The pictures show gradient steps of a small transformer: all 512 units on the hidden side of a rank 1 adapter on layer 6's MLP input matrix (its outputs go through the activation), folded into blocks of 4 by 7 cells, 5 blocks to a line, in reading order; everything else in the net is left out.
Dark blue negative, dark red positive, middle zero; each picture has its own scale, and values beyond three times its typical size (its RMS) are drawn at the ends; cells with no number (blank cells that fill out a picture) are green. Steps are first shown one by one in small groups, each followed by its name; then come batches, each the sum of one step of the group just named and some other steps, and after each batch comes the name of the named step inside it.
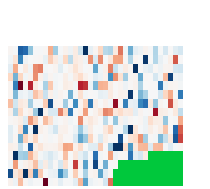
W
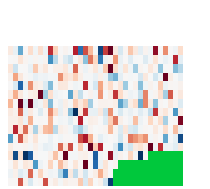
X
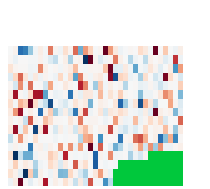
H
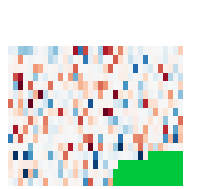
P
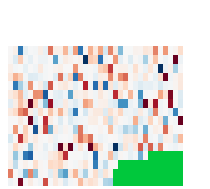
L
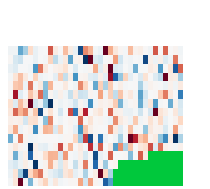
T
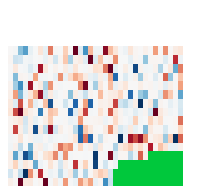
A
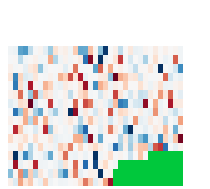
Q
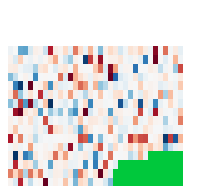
A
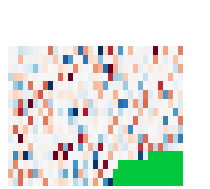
X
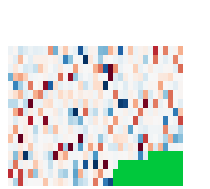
L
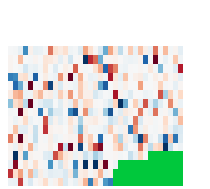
Q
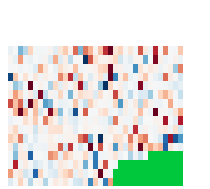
T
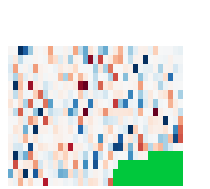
W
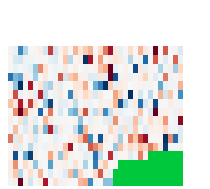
A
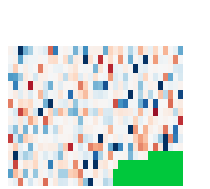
W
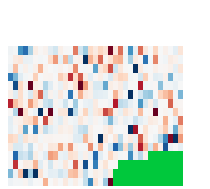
W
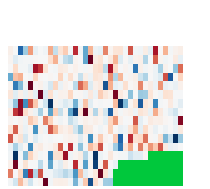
A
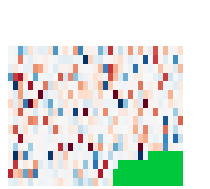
P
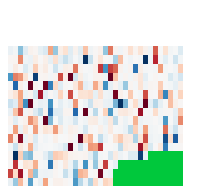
P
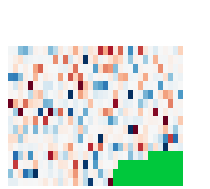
W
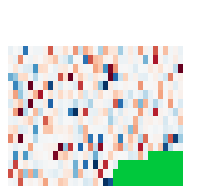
A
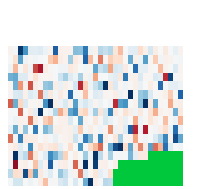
W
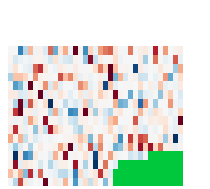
A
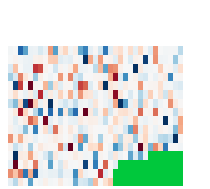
W
